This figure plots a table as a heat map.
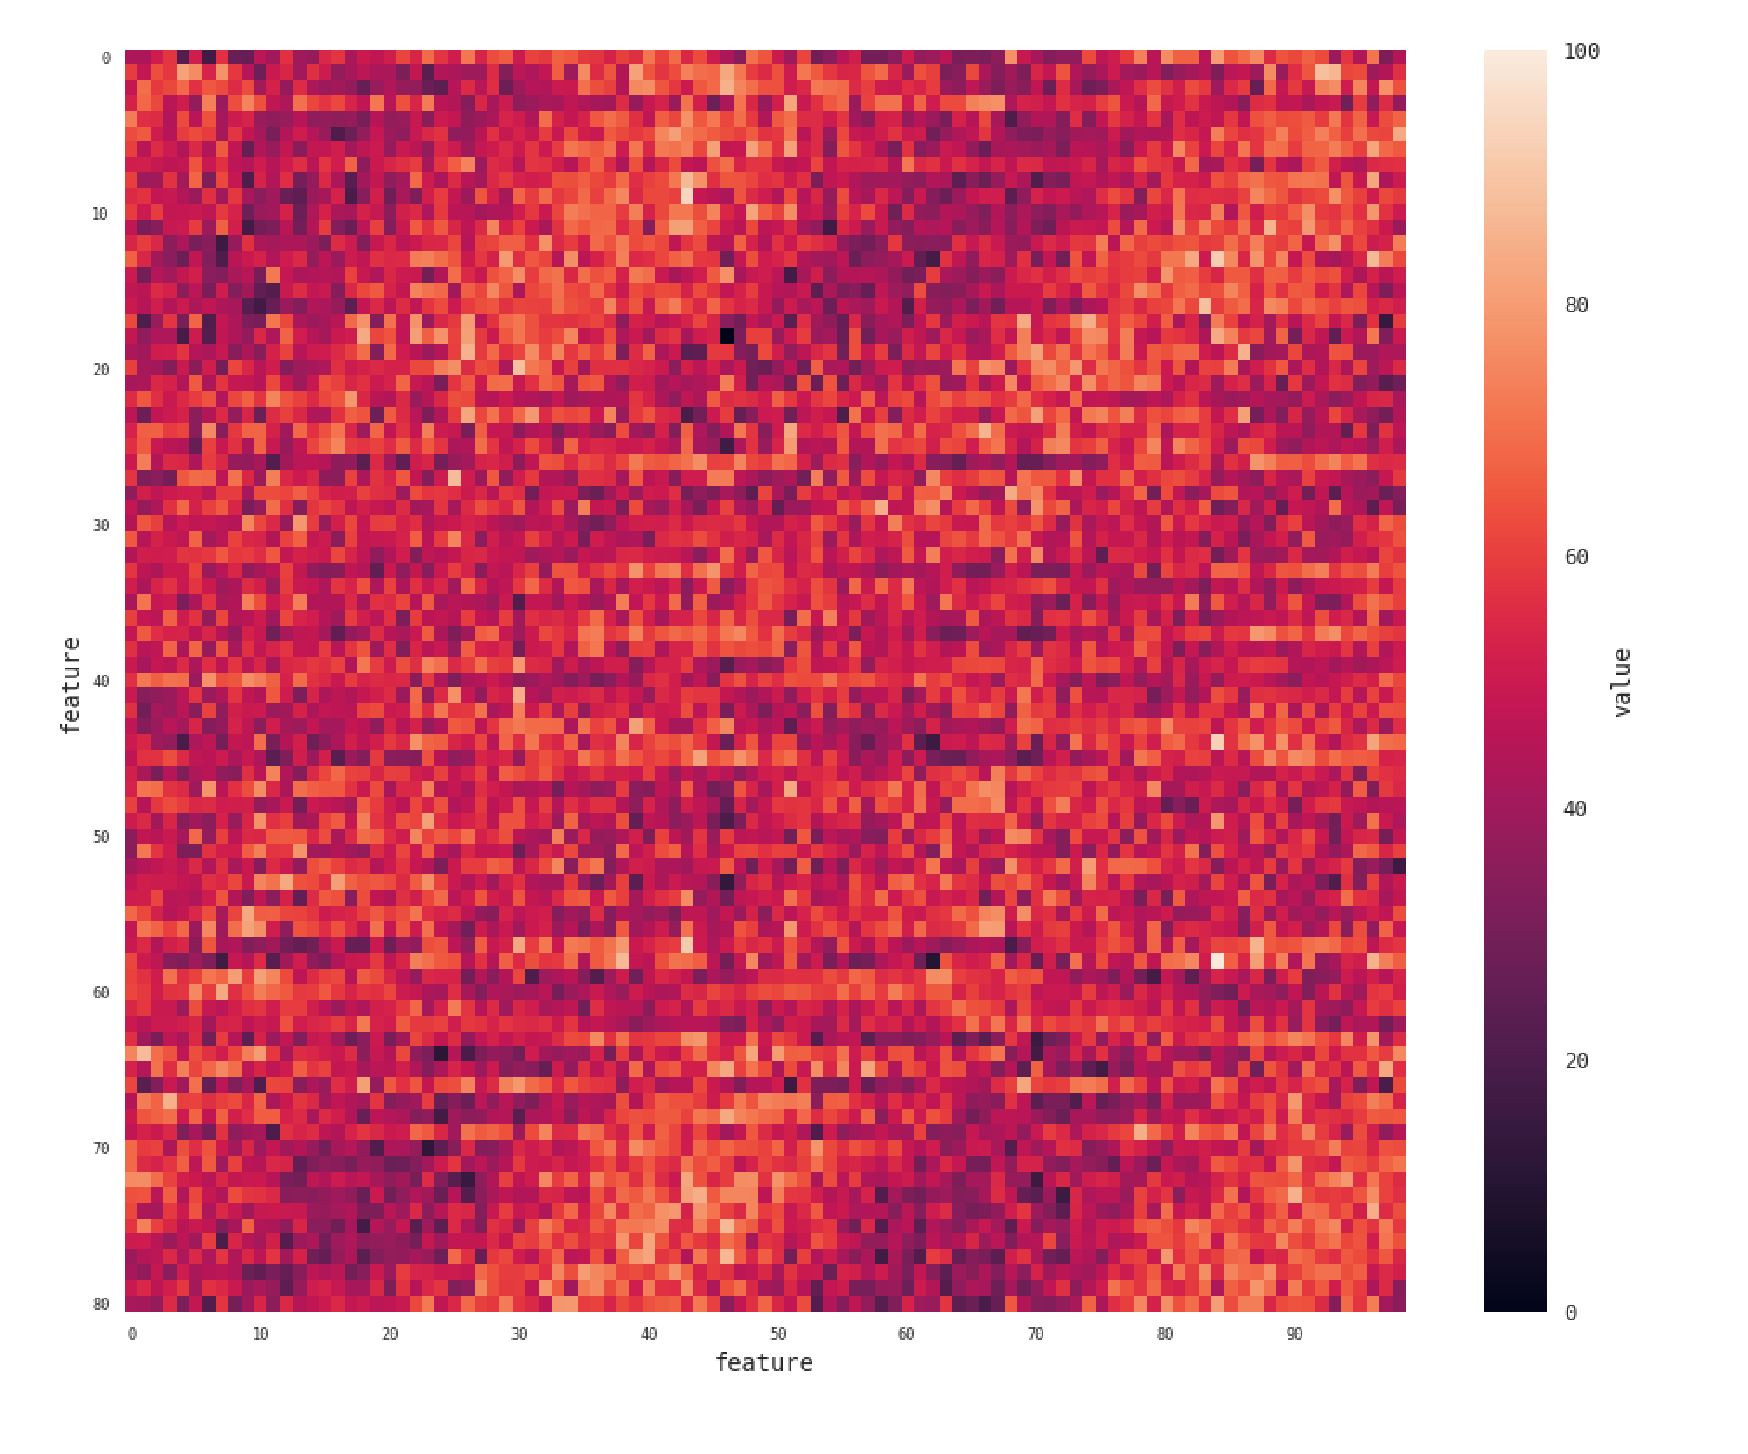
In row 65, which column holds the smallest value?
75
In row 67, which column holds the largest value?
3
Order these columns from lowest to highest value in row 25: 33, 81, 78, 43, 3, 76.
33, 3, 76, 78, 43, 81
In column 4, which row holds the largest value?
1
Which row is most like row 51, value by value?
35
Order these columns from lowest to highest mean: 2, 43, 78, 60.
60, 2, 78, 43
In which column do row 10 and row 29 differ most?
96
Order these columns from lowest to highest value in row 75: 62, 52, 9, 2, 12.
12, 62, 52, 2, 9
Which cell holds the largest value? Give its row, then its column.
58, 84
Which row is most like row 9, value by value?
57
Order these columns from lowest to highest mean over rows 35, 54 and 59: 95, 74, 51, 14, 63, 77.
74, 77, 14, 95, 51, 63
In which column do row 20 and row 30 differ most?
30
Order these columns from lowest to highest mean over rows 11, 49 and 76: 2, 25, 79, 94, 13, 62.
13, 2, 62, 25, 79, 94
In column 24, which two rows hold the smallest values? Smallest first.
64, 68
